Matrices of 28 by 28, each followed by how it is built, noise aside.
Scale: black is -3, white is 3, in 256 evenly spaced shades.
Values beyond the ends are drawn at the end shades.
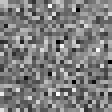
repeating columns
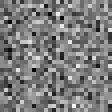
repeating rows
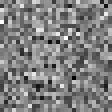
blocks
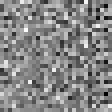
repeating rows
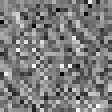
Toeplitz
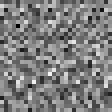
repeating columns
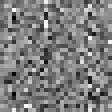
uneven columns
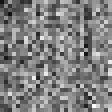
blocks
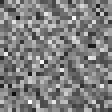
Toeplitz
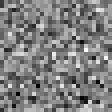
repeating columns
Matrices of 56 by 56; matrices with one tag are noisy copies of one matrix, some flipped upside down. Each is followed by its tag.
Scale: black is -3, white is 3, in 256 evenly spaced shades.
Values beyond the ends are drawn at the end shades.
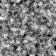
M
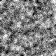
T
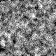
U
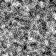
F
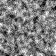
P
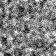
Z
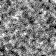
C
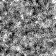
T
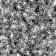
M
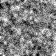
T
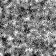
Z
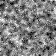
C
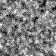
P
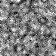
M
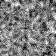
F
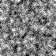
M
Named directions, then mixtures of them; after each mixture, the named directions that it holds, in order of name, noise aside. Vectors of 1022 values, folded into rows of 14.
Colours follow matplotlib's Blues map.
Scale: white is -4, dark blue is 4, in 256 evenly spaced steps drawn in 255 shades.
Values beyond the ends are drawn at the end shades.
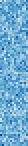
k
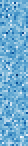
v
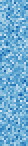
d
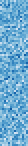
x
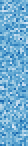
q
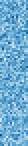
k, x.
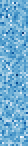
v.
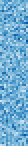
q.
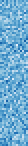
x.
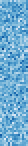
k, x.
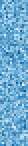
q, v.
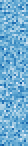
k, q.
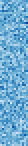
q.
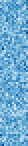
k.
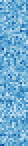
k, q.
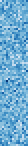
k, q, x.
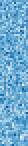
k, q, v.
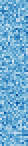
k, q.
